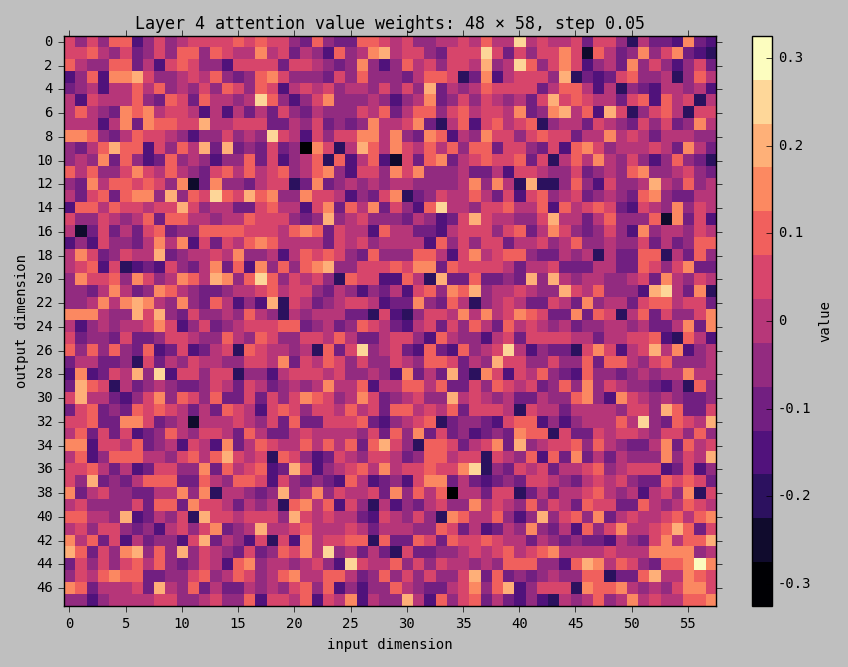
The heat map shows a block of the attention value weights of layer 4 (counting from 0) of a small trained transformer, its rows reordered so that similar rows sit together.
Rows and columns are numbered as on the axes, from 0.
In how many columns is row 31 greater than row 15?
25
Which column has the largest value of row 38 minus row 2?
19
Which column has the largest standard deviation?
6
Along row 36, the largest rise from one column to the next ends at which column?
20
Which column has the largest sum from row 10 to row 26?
18
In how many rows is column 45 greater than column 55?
19
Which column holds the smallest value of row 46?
45
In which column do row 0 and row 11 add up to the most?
40
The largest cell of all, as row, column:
44, 56
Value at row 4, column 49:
-0.2
